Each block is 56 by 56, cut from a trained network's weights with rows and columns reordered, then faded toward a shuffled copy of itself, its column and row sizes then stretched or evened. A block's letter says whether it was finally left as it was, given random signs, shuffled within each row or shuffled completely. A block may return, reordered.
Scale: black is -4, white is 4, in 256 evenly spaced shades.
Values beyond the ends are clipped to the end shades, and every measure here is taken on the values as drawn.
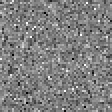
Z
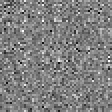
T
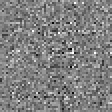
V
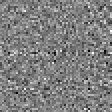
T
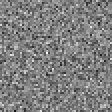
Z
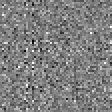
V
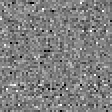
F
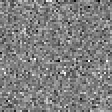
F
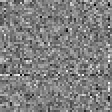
T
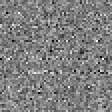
F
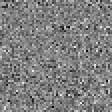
F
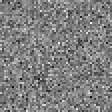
Z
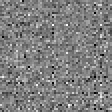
V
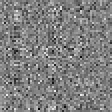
T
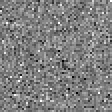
Z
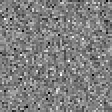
Z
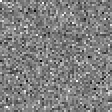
Z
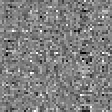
T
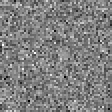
Z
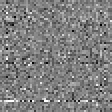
T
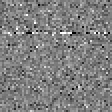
F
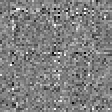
T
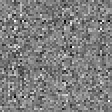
V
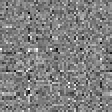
T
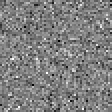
Z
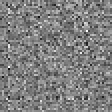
T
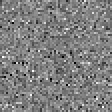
F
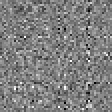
T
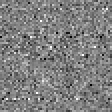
F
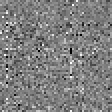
V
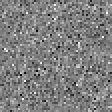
Z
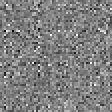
T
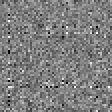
V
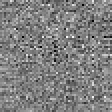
T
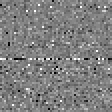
F
